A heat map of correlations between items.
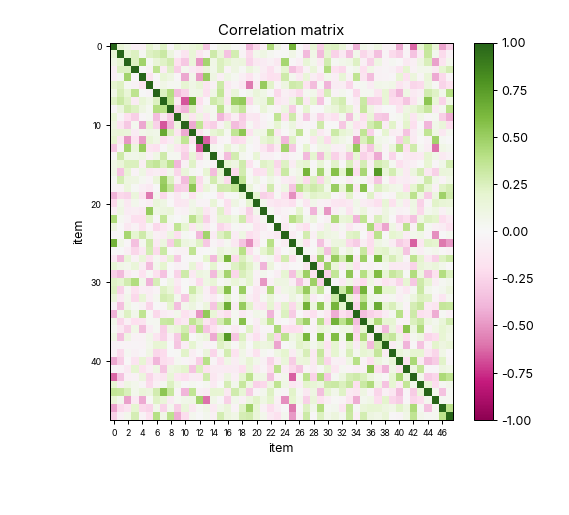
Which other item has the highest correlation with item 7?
11
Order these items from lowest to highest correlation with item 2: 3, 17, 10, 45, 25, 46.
45, 10, 46, 25, 17, 3
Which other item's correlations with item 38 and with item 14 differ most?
37
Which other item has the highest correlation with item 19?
46
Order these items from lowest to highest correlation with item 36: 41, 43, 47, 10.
47, 10, 43, 41
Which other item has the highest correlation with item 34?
13
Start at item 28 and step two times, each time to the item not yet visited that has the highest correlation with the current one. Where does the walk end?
3
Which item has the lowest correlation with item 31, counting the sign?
34
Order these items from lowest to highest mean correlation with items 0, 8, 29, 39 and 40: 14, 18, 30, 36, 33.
14, 30, 36, 18, 33
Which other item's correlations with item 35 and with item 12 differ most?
18
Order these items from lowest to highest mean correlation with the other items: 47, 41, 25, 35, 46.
25, 41, 46, 47, 35
